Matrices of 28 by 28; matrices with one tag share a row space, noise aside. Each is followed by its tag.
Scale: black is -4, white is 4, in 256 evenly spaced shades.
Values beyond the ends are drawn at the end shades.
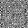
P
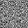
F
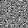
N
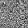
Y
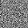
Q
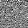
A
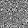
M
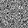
N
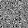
Q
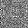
P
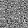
N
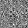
M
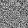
F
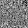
M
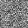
A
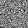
N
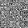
Y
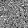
Y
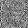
P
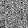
N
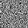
Q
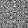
M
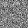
F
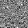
N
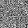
M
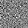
Q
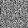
Q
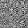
Y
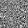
Y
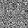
M
